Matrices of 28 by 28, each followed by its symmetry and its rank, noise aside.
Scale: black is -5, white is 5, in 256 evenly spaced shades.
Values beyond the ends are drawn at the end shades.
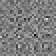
symmetric, rank four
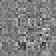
no symmetry, rank three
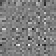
no symmetry, rank three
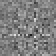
no symmetry, rank three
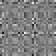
antisymmetric, rank two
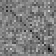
symmetric, rank four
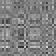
no symmetry, rank two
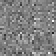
no symmetry, rank four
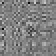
symmetric, rank three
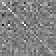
symmetric, rank four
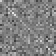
symmetric, rank four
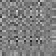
no symmetry, rank two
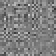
antisymmetric, rank four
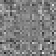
antisymmetric, rank four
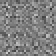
antisymmetric, rank four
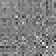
symmetric, rank three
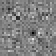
symmetric, rank three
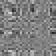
antisymmetric, rank two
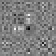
symmetric, rank three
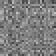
no symmetry, rank three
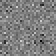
symmetric, rank four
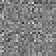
no symmetry, rank three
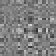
antisymmetric, rank two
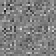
no symmetry, rank four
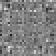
antisymmetric, rank four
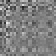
antisymmetric, rank two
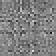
antisymmetric, rank four
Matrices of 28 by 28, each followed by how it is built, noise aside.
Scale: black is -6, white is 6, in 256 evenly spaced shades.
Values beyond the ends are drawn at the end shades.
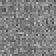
blocks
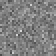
noise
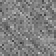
Toeplitz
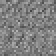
repeating columns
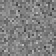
noise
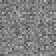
repeating columns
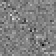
banded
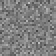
noise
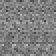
repeating columns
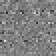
uneven rows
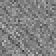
Toeplitz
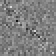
banded
